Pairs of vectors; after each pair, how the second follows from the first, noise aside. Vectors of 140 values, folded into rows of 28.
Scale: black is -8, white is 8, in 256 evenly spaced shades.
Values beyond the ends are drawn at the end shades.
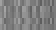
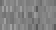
reversed, negated, partly zeroed.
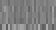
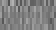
reversed, negated.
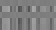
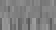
partly zeroed.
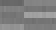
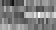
scaled up.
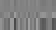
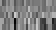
scaled up.
